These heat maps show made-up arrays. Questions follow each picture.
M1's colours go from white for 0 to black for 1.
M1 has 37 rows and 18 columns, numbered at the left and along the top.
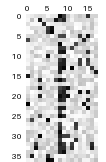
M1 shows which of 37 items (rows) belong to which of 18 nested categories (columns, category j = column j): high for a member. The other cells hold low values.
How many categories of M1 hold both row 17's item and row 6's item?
0
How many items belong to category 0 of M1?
3
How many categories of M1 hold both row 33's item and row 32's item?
5
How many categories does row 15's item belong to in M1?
1
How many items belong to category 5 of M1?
6
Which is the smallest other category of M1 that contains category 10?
3
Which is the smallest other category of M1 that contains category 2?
16
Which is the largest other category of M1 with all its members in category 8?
9
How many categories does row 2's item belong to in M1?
1
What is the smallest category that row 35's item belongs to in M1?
1
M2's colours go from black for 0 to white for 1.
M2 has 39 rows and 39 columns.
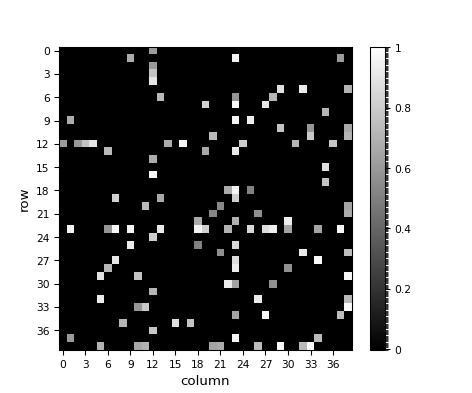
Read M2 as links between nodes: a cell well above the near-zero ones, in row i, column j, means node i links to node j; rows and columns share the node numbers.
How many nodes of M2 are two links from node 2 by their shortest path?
8
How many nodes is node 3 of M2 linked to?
1
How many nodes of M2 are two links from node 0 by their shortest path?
8
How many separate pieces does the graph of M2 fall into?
4
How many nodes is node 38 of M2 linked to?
9
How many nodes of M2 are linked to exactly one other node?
12
